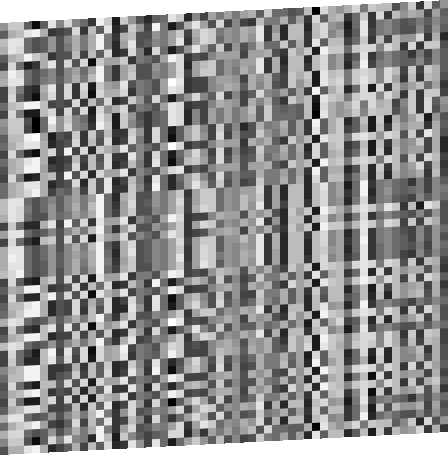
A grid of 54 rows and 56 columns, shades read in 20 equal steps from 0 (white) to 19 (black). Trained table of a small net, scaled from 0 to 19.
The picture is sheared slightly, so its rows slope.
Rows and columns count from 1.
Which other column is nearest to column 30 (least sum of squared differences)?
21
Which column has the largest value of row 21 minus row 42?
7
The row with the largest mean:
15
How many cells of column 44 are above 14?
29
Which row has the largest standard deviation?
26
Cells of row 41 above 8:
31
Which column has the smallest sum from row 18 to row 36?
46
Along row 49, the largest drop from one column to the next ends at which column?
48
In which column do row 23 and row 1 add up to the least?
13
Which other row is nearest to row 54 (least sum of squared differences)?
18
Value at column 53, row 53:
16
